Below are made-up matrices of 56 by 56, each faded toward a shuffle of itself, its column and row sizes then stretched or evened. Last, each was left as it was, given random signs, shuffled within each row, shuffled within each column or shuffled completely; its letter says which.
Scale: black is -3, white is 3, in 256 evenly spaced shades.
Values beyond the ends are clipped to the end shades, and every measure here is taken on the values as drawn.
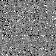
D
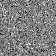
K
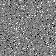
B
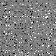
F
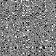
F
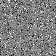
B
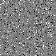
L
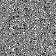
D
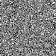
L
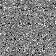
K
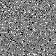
K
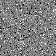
L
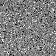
B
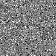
K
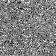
K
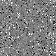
L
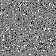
K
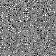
F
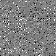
F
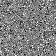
B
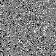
L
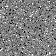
B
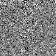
D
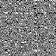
F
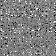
D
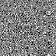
F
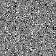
L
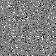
D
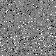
K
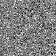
L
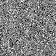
B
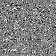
K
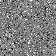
K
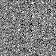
L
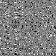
F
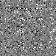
D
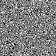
K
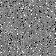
L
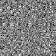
F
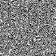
L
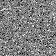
B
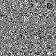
F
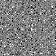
F
